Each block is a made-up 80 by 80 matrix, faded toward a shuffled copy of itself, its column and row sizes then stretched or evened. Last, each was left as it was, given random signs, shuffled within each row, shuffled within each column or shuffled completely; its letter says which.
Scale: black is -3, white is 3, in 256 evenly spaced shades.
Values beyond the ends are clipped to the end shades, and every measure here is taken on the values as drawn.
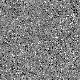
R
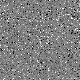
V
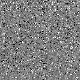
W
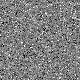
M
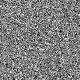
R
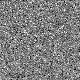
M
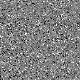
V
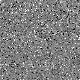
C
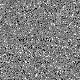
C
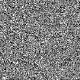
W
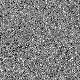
C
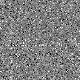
V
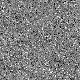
M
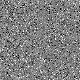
R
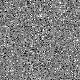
V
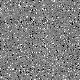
V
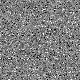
C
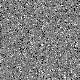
R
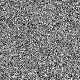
C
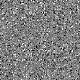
W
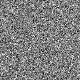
R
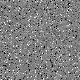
R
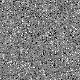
V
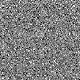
W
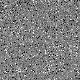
V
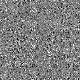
W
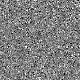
W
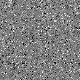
V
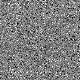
V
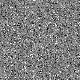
V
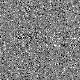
V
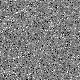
M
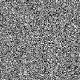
W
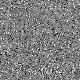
C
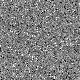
M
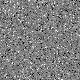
M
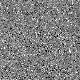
C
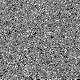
C
